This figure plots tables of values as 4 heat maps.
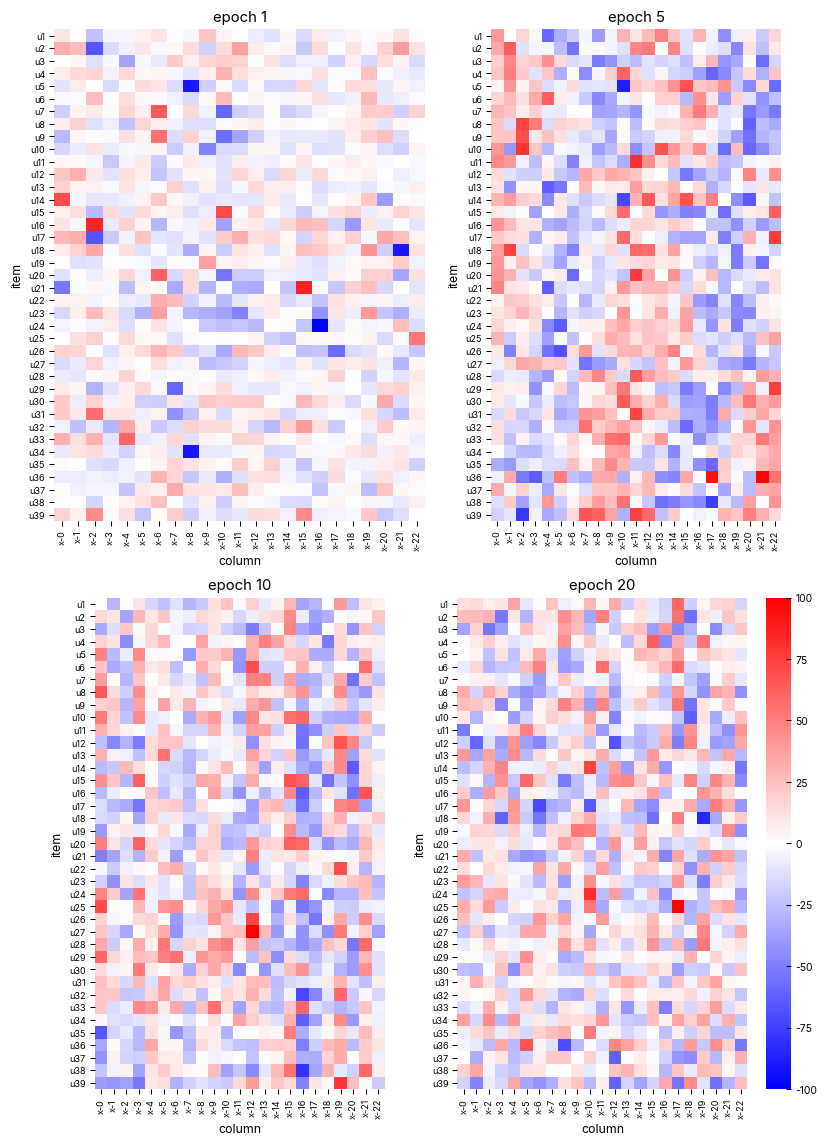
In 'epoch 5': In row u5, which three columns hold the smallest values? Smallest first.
x-10, x-22, x-20
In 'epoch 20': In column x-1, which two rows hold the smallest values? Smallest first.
u12, u39
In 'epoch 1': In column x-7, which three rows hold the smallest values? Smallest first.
u29, u31, u21
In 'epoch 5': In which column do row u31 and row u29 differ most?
x-18
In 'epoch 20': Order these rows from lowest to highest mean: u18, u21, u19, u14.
u18, u21, u14, u19
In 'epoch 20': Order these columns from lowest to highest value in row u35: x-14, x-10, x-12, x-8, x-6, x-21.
x-21, x-14, x-12, x-6, x-8, x-10
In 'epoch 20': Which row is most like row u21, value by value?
u8
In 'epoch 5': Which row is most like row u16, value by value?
u19
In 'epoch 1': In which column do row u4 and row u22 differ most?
x-10
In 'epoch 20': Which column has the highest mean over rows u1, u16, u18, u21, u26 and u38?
x-17
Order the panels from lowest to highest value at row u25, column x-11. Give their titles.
epoch 20, epoch 10, epoch 1, epoch 5
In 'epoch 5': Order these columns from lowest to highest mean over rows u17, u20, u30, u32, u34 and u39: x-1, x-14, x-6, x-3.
x-3, x-6, x-14, x-1
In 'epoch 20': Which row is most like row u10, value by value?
u37
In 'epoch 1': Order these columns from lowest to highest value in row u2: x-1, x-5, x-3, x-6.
x-3, x-6, x-5, x-1
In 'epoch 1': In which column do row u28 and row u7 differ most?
x-6
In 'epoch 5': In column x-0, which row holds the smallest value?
u35
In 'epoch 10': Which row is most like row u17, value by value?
u12
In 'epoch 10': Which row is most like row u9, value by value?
u31
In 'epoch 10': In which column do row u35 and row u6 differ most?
x-0
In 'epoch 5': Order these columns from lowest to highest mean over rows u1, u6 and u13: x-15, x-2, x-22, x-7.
x-15, x-22, x-7, x-2
